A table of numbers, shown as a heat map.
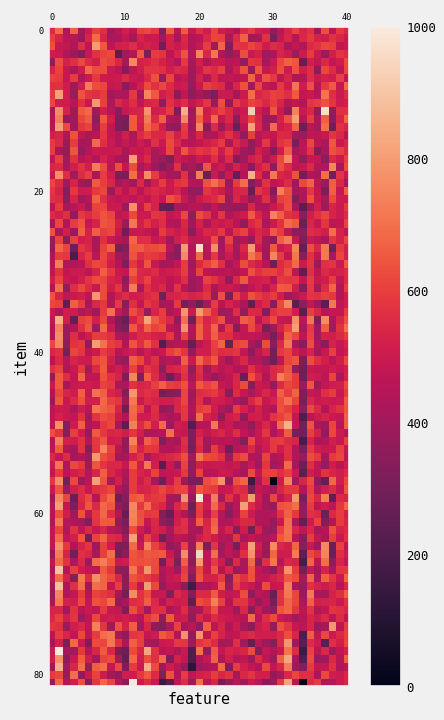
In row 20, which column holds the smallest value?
27
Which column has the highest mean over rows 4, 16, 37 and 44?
11
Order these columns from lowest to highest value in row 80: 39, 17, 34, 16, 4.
4, 17, 39, 34, 16
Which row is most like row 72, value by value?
62
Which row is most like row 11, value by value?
37
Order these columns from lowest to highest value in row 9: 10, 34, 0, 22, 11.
22, 34, 10, 11, 0
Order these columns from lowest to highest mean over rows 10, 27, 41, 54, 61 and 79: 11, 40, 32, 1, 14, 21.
21, 40, 14, 32, 11, 1
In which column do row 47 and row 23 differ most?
30
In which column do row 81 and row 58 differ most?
15
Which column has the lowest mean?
34
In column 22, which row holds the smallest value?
8
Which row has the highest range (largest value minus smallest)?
81
